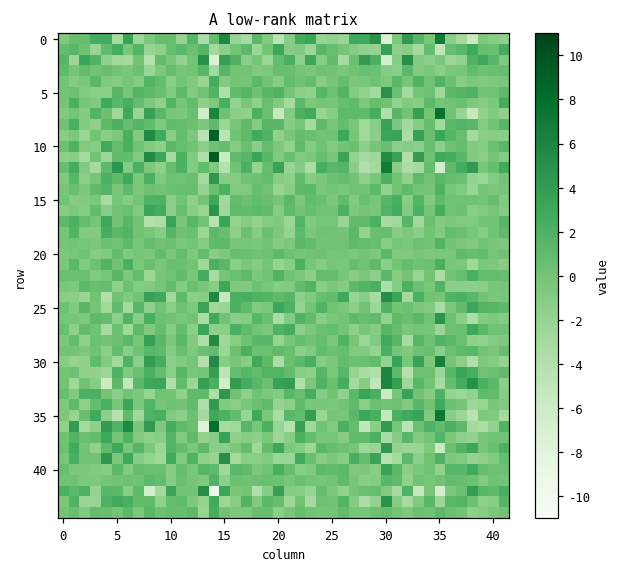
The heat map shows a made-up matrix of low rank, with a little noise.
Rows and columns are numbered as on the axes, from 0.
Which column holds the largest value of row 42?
13
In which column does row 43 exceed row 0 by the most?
30
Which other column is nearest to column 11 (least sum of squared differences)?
36
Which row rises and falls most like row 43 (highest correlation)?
8
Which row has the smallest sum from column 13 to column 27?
17
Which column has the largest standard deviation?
14
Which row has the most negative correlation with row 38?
35
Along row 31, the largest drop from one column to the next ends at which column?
15
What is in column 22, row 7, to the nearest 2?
2
